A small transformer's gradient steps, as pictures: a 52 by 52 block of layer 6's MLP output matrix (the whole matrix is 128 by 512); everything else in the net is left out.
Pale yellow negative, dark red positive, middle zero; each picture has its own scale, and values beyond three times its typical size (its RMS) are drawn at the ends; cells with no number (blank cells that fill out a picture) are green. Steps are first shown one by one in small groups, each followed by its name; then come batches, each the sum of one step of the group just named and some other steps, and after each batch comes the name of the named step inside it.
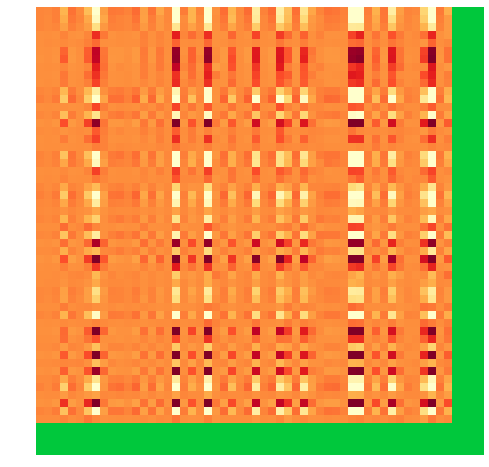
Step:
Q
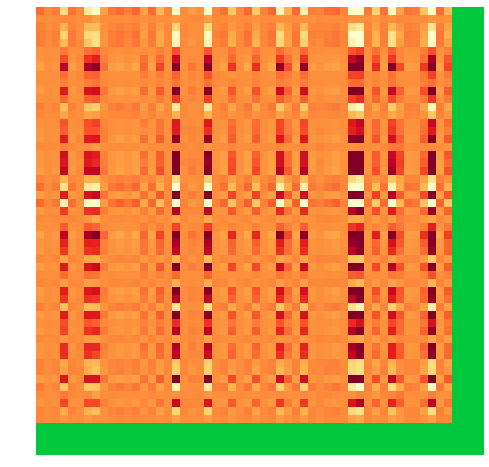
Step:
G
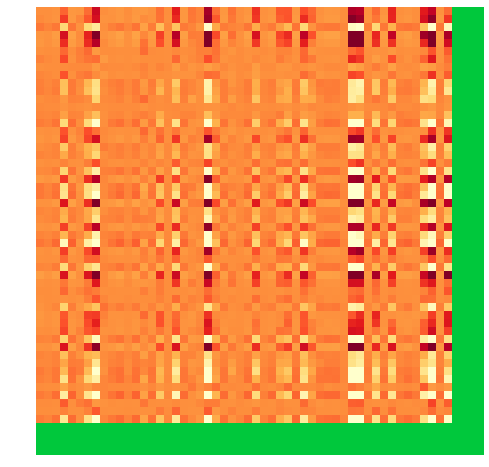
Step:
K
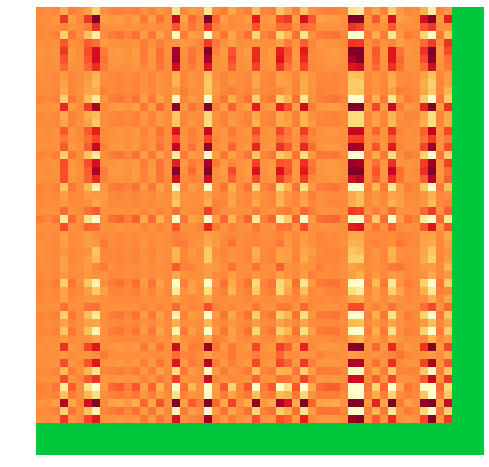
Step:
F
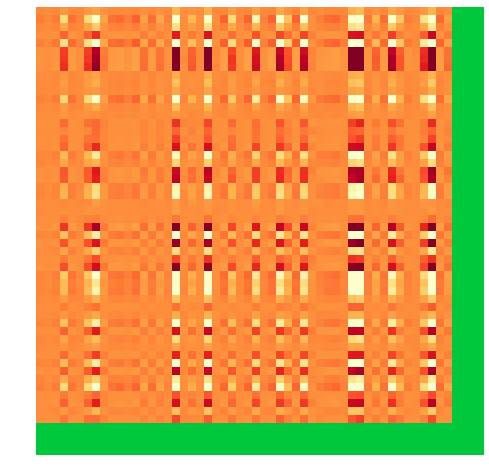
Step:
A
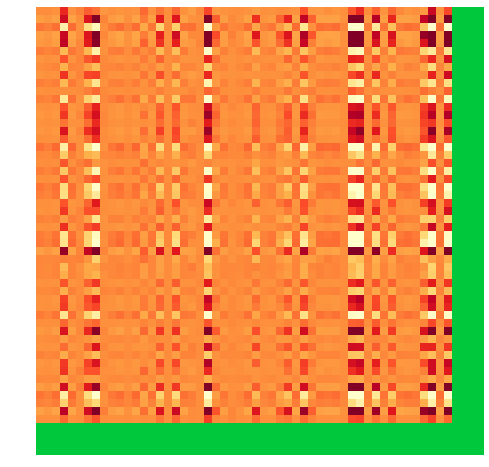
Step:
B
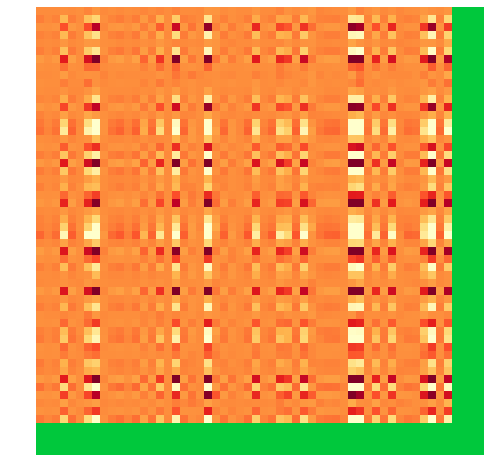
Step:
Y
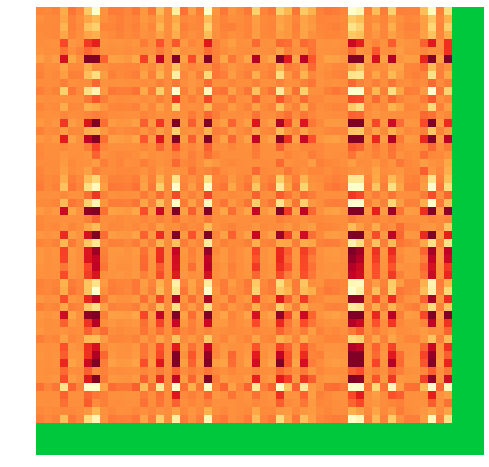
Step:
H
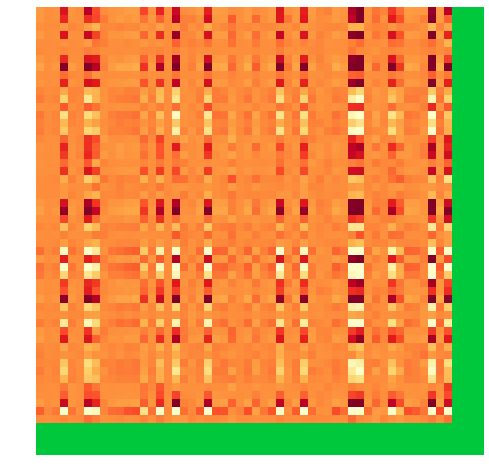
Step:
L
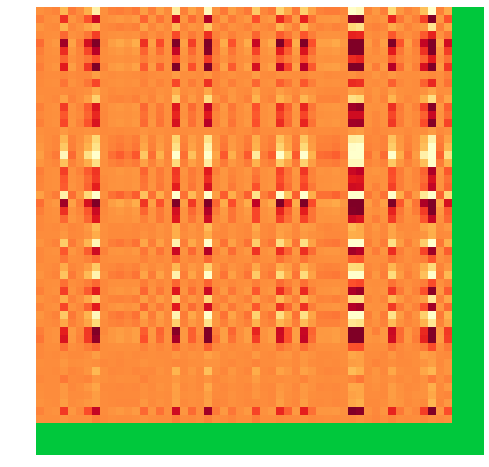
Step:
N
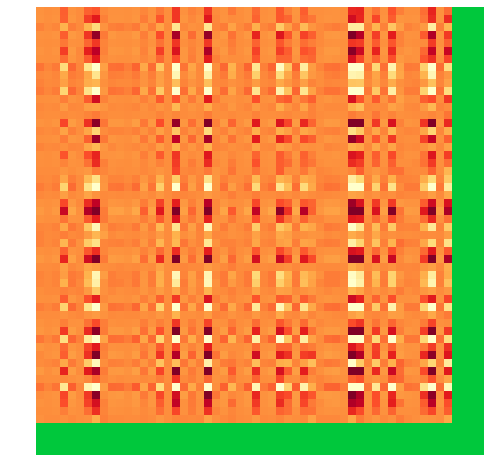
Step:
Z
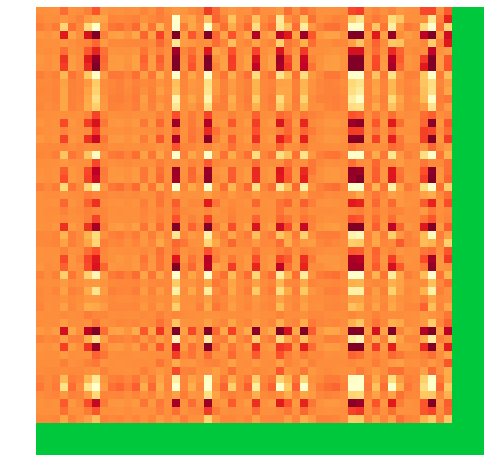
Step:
A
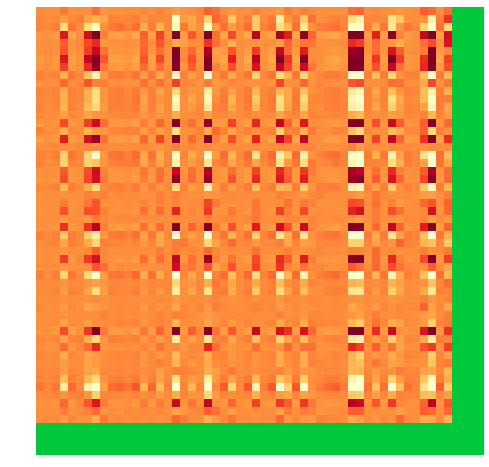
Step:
A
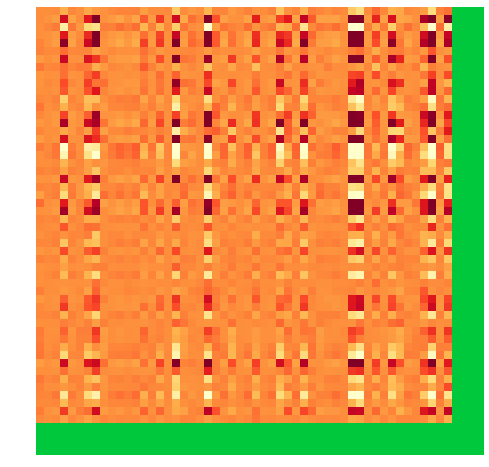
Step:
B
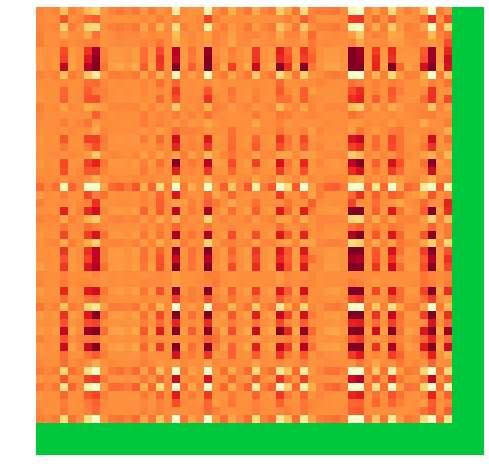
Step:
G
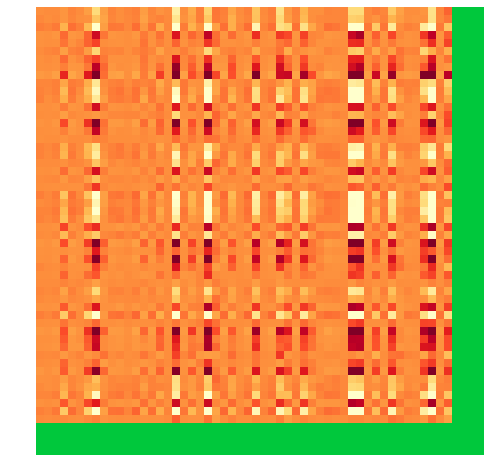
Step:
Q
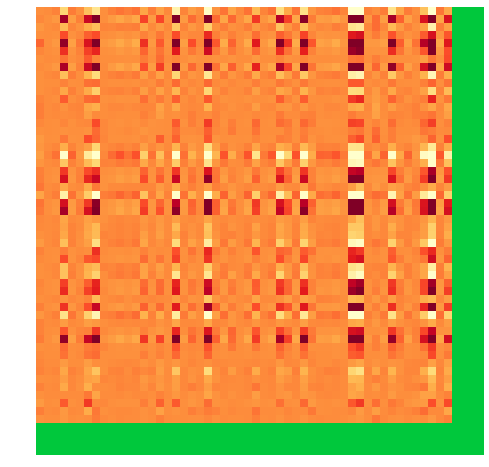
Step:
N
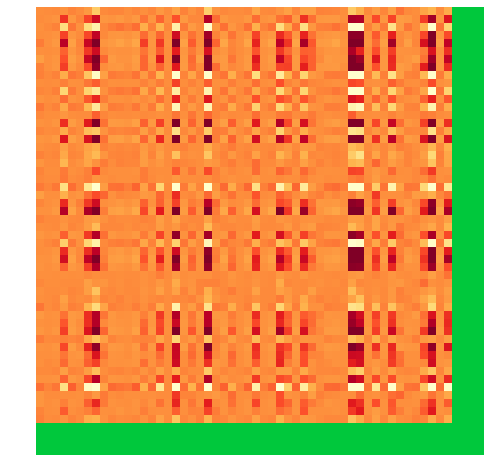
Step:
H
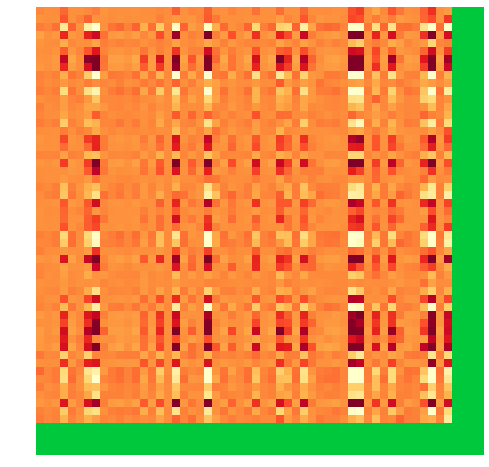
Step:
K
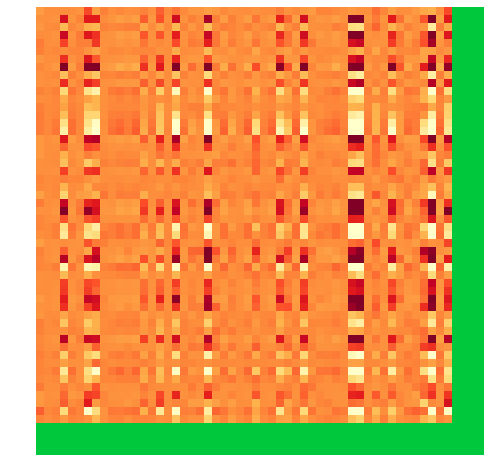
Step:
L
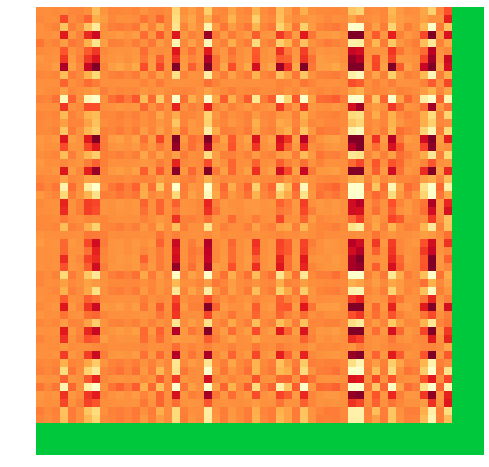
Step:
A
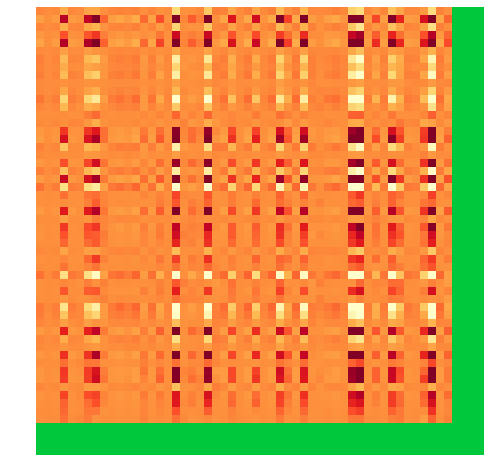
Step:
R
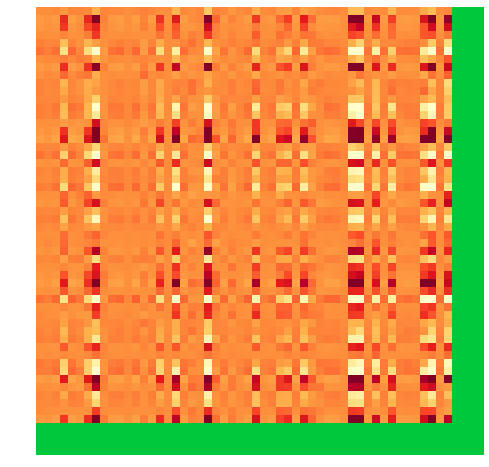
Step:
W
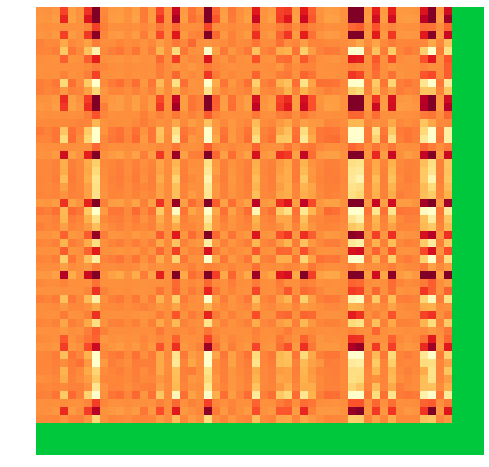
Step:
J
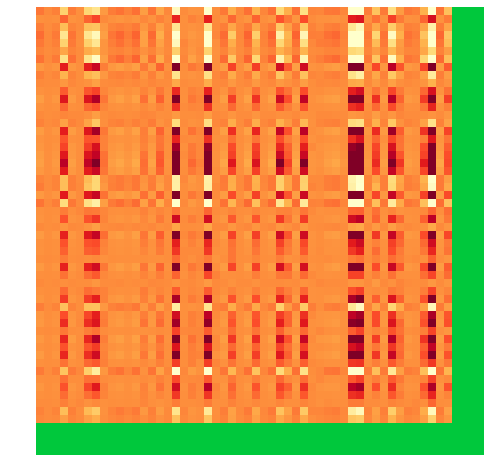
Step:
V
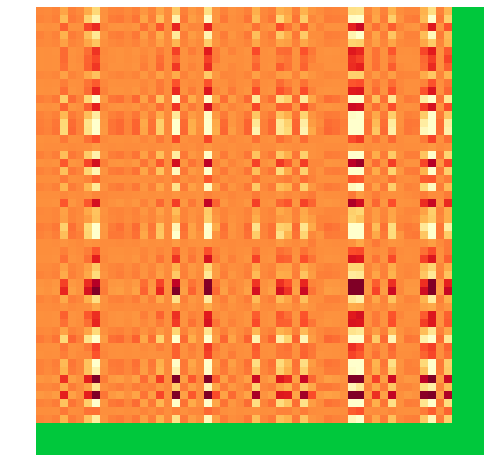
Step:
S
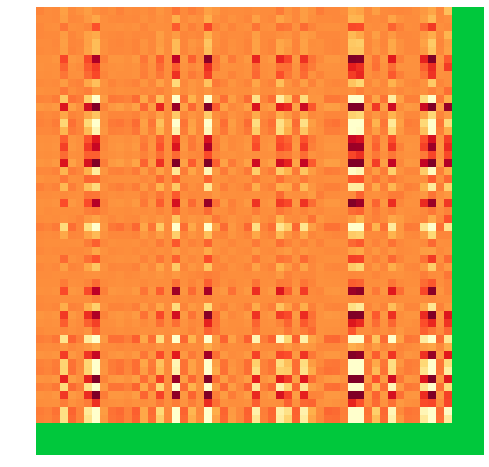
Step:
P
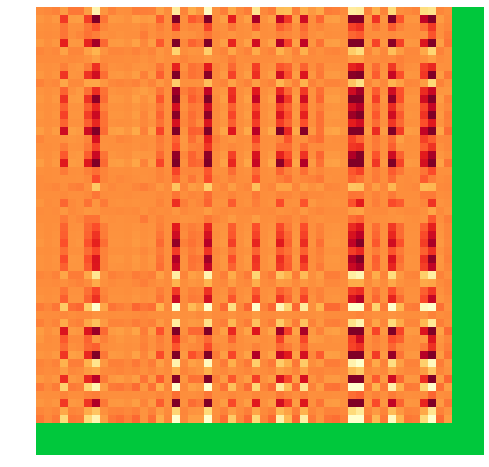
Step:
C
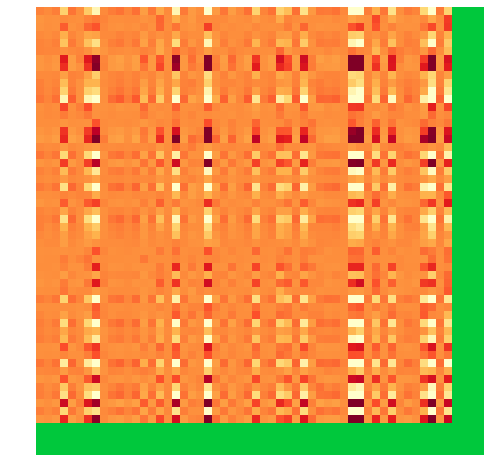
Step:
W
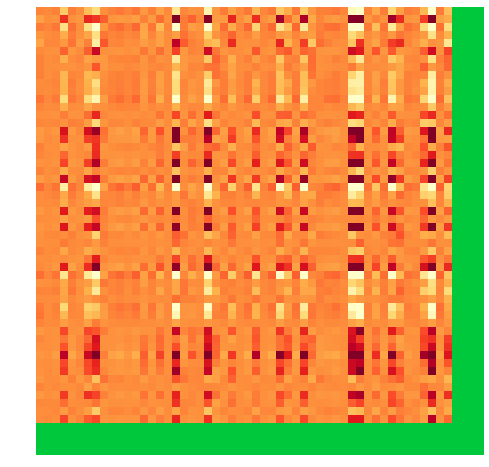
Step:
R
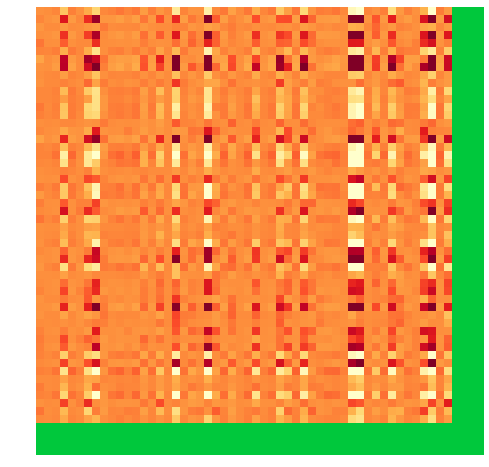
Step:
W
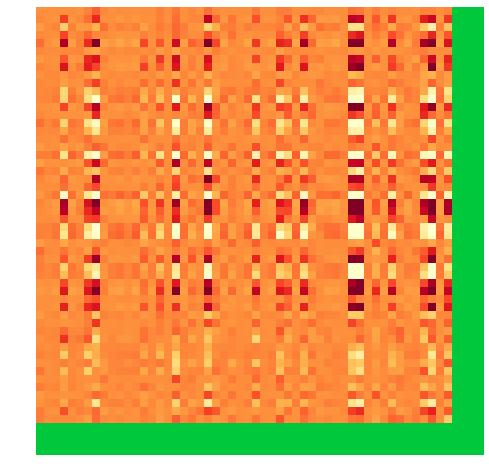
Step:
S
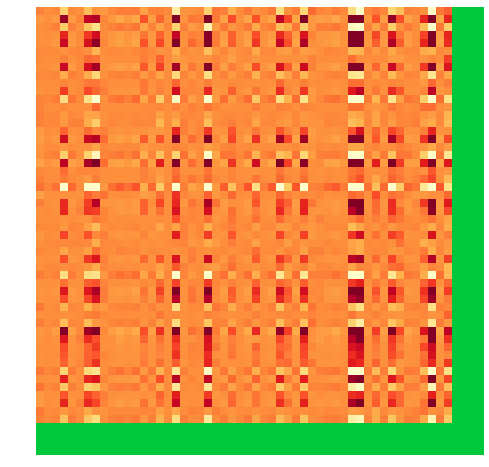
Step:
R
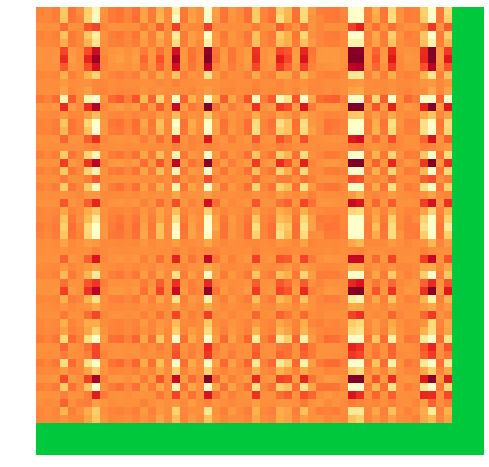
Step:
S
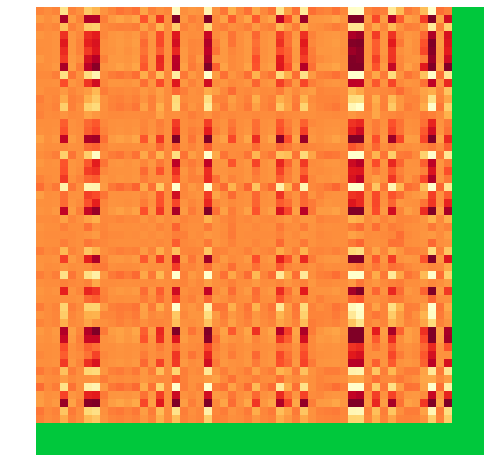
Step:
R
